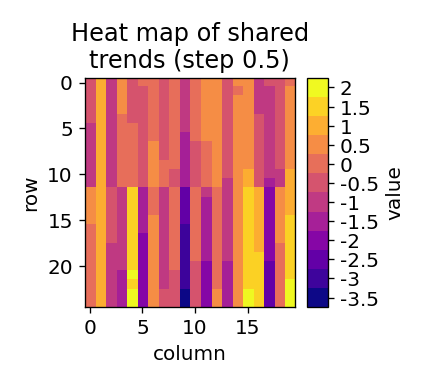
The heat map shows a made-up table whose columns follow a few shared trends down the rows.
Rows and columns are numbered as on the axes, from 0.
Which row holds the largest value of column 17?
0
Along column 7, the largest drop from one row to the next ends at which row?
12
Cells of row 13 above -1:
13
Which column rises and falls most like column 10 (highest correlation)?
8
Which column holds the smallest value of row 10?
9
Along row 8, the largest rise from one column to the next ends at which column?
1
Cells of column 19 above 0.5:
15
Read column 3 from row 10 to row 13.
0 0 -1 -1
